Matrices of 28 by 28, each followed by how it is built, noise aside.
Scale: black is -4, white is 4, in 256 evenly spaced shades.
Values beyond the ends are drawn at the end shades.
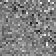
upper triangular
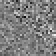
upper triangular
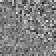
upper triangular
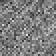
Hankel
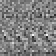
repeating columns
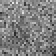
smooth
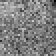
smooth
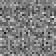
repeating columns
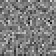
repeating columns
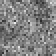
smooth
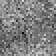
smooth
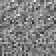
repeating columns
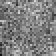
smooth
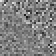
upper triangular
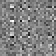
low rank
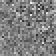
upper triangular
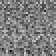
repeating columns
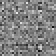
low rank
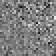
upper triangular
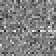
uneven rows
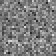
repeating columns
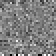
uneven rows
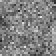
smooth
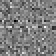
uneven rows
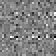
low rank
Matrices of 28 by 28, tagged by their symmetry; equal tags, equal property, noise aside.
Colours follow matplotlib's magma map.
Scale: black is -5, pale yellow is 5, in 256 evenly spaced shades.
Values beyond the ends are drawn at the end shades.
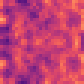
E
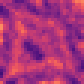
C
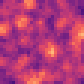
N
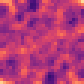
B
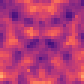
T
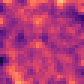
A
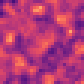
N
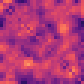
N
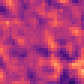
A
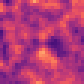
A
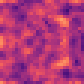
E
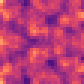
E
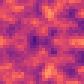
E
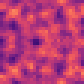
E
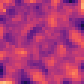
N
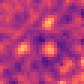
N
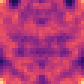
T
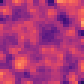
C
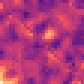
C
